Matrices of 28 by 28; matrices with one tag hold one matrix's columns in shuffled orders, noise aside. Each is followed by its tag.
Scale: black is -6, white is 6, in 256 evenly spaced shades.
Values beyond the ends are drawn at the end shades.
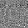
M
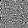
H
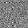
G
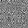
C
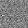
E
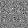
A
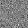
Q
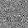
E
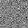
H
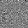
C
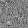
G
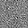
H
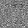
M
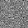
H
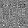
M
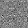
E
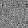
M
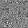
G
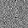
H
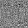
M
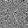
C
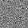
H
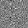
H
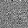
C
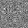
A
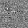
A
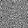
H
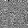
C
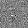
E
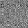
M
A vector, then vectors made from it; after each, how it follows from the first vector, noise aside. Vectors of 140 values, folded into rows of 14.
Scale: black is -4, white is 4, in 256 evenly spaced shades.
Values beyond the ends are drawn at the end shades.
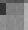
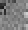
partly zeroed.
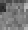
partly zeroed.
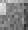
negated.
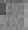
shrunk.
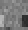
reversed, partly zeroed.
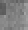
shrunk.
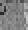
partly zeroed.
